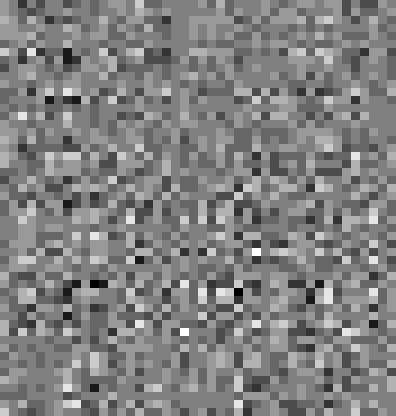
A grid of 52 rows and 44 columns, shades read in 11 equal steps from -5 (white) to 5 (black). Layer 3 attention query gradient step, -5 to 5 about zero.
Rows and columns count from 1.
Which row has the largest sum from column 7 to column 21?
26
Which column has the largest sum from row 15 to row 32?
27
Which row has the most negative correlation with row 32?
31
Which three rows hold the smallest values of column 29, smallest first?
32, 41, 13
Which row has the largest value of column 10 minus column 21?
42
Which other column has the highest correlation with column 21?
39
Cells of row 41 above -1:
25
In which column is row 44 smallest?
40
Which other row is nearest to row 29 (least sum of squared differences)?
34
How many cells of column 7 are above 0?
17
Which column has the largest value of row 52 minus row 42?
21
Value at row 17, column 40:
0
